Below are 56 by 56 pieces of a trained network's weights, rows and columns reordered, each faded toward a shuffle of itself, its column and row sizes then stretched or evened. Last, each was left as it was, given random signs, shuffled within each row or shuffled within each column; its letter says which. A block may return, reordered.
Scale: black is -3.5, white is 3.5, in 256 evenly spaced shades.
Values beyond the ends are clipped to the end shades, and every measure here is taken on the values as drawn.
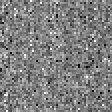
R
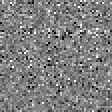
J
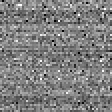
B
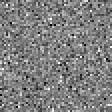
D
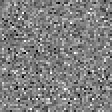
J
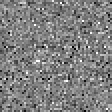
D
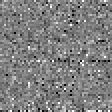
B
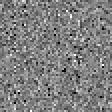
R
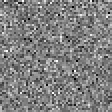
D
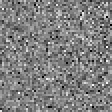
R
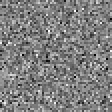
D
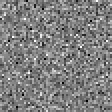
D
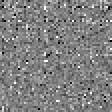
J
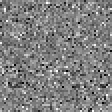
D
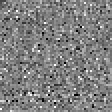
D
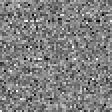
D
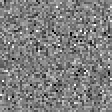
J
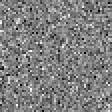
R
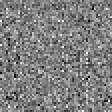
B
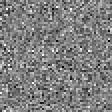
B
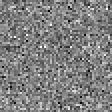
J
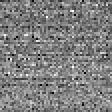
D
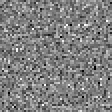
D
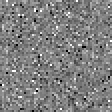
R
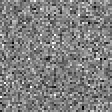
B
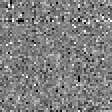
J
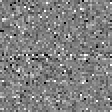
J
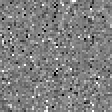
R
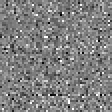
B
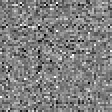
B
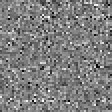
J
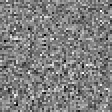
B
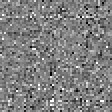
B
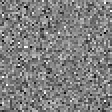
R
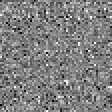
B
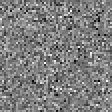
J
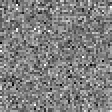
J
